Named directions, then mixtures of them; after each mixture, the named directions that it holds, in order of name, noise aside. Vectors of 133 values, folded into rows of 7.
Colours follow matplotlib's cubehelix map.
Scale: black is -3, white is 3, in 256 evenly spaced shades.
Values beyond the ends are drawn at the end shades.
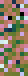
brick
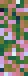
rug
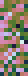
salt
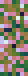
brick, rug, salt.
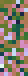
brick, rug.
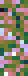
rug, salt.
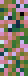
brick, rug, salt.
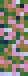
brick, rug, salt.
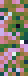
rug, salt.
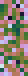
brick, rug.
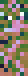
brick.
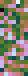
rug.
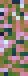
brick, rug.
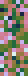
brick, rug, salt.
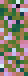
brick, rug.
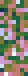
rug.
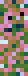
brick, salt.
